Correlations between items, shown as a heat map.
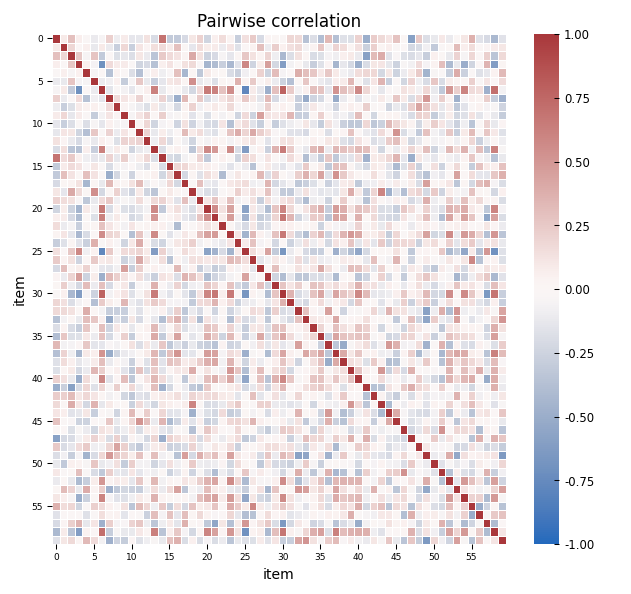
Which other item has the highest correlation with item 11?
45
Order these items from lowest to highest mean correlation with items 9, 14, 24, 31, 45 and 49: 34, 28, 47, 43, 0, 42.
47, 42, 34, 43, 28, 0
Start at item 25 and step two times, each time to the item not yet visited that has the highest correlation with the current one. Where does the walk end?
28
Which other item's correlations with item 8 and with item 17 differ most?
48
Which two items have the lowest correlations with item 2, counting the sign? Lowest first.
41, 30
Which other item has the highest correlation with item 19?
49
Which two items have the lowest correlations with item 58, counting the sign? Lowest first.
25, 3
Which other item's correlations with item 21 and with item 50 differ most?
30
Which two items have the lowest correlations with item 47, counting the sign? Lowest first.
0, 14
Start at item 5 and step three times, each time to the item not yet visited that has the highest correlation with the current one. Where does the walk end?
39
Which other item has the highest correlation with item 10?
44
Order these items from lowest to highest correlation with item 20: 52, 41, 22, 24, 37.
24, 22, 41, 52, 37
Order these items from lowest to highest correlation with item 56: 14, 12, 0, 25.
25, 12, 0, 14
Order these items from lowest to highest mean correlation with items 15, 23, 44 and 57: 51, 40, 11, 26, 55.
55, 40, 26, 51, 11
